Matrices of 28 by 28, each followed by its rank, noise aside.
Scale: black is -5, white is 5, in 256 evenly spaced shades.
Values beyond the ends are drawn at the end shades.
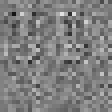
four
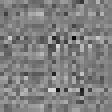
four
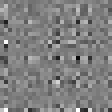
two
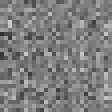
six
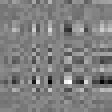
one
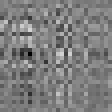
two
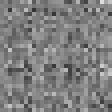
four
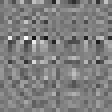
two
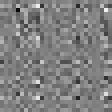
three
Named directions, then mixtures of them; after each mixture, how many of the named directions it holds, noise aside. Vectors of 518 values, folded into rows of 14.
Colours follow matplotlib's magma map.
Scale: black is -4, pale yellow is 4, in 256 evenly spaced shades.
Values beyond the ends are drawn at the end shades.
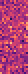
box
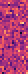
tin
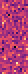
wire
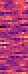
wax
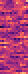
one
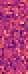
one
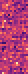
two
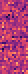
four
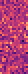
one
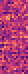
four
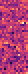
four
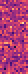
four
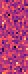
one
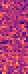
four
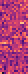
four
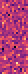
one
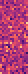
one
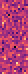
one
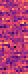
four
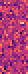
two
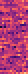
three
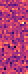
four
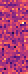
four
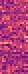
two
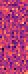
two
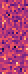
one
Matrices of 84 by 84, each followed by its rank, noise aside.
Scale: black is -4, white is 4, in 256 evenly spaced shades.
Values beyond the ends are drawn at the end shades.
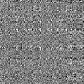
seven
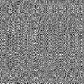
seven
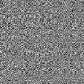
eight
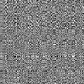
seven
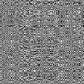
five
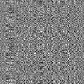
seven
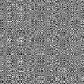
six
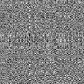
eight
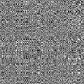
six
